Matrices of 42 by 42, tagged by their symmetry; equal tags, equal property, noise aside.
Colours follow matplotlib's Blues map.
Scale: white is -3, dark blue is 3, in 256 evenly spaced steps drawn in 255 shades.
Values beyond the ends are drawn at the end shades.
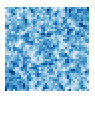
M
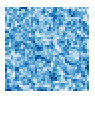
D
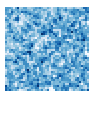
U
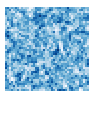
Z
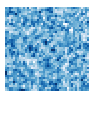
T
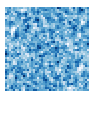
M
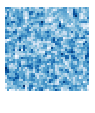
Z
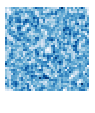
U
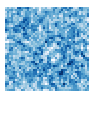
U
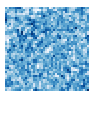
U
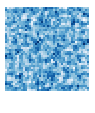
M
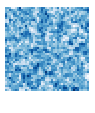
D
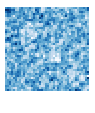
U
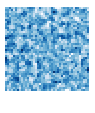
D
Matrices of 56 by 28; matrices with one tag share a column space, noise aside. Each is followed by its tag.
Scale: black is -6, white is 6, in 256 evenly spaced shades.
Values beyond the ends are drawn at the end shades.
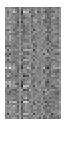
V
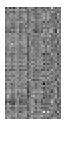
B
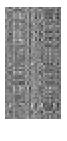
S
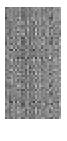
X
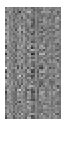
V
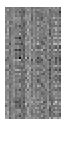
X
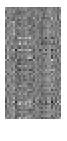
X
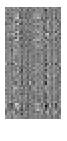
S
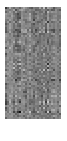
B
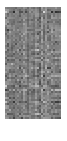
V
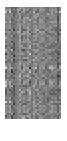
V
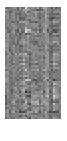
B
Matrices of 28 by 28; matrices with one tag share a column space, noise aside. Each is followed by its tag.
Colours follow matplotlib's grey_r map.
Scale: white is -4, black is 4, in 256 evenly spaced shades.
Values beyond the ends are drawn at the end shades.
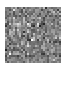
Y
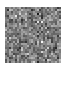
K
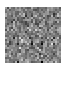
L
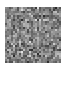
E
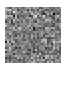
K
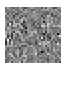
Y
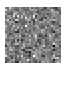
E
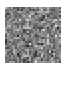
E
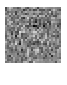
Y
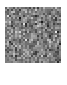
Y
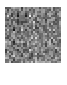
L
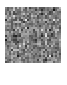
E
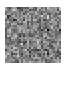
E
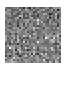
K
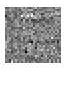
K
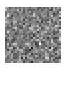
L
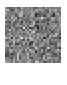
L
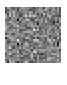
L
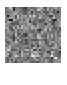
E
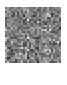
L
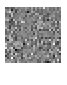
L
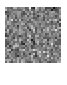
E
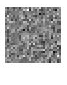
E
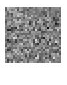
L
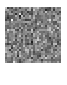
E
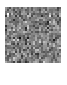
L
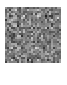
K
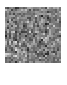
Y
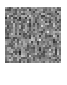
Y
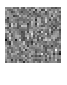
Y
